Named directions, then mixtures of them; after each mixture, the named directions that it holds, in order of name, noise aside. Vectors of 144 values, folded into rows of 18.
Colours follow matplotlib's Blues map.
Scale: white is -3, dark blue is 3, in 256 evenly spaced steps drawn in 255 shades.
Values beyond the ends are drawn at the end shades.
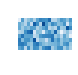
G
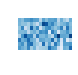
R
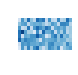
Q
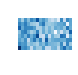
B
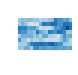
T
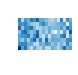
B.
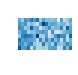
B, R.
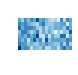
B.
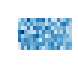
Q.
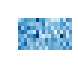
B, Q.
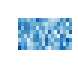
B, R.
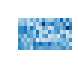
B, G, T.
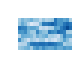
T.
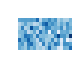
R.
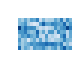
B, T.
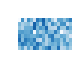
G, Q.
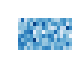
G.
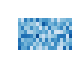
B, R.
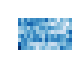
B, Q, T.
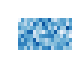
G.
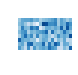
R, T.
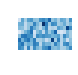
G, R.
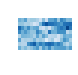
T.
